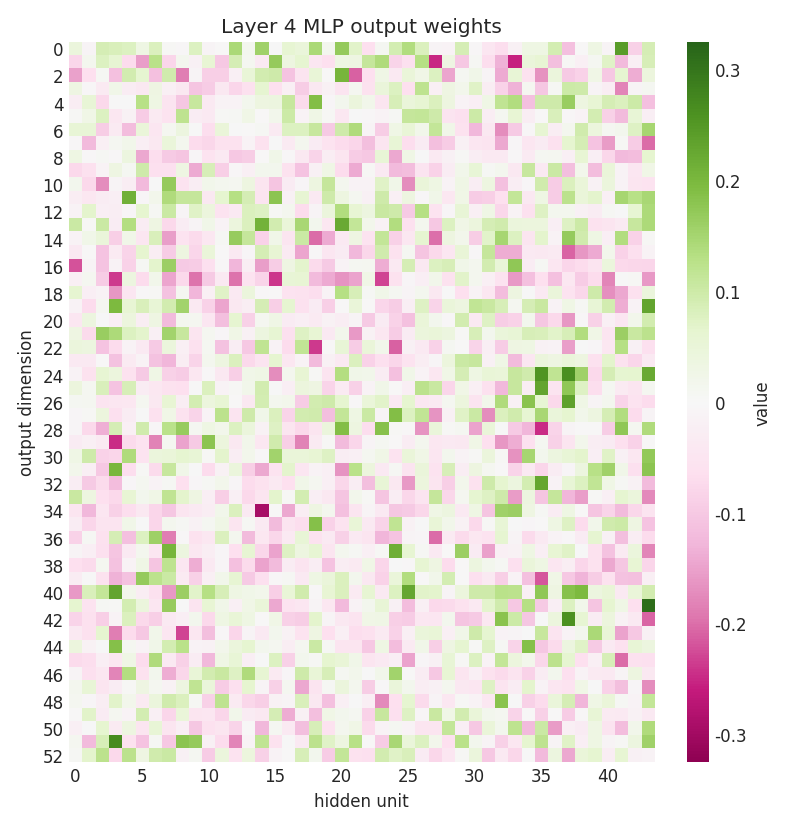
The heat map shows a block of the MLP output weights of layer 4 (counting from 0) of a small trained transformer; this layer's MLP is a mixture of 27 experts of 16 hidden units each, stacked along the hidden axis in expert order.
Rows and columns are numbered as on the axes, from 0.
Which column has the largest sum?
37
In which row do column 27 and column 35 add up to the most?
25
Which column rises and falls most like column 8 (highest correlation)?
3
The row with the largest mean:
40
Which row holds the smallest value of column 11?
19
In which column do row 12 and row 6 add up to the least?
32
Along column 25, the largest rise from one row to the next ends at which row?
11
